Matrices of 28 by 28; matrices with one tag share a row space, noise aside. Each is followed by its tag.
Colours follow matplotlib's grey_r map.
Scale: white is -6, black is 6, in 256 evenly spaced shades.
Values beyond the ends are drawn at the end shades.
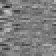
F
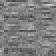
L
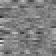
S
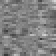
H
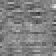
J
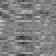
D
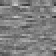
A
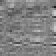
J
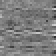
J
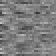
D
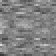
D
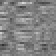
D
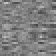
H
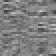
H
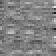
J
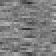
A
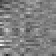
S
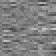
H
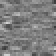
F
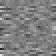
S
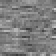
A
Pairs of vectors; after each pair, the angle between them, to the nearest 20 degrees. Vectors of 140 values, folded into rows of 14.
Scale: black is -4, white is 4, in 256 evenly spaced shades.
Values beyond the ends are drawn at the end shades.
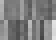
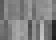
160 degrees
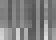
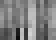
140 degrees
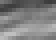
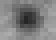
80 degrees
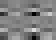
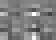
160 degrees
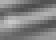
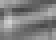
20 degrees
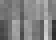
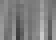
100 degrees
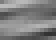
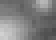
80 degrees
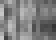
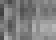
160 degrees
